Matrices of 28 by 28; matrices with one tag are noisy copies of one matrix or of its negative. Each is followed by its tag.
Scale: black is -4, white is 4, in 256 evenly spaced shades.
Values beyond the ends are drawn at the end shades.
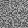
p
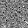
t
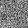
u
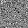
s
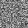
t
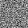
s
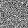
s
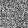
u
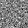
t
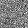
u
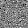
s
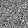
p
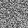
t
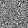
s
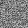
s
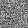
u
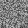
t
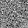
t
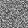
p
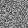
p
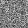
s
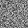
p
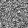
t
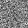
t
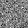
t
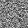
t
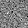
t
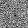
s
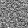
t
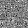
u
